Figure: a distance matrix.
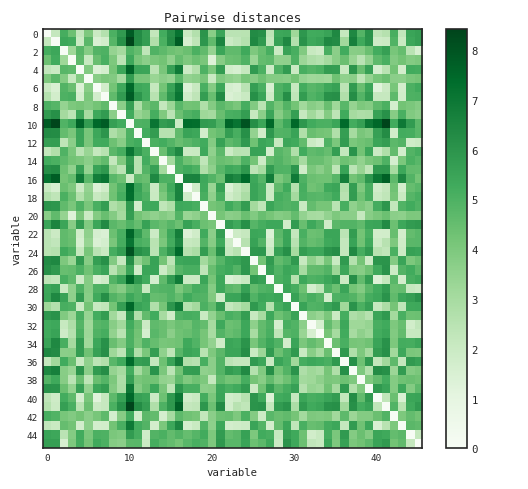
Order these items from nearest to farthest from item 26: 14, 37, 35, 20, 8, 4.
14, 8, 35, 37, 20, 4
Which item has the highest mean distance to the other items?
10
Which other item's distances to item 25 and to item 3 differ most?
20
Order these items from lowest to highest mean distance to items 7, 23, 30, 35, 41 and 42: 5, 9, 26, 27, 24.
27, 24, 5, 26, 9
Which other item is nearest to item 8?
42
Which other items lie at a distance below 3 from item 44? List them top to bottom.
2, 12, 28, 32, 33, 45
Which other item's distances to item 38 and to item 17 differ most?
1
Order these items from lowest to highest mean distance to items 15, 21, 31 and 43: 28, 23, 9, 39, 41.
9, 39, 23, 28, 41
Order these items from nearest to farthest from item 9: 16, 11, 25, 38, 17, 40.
25, 38, 11, 16, 17, 40
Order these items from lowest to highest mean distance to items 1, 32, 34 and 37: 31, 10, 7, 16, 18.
31, 18, 7, 16, 10
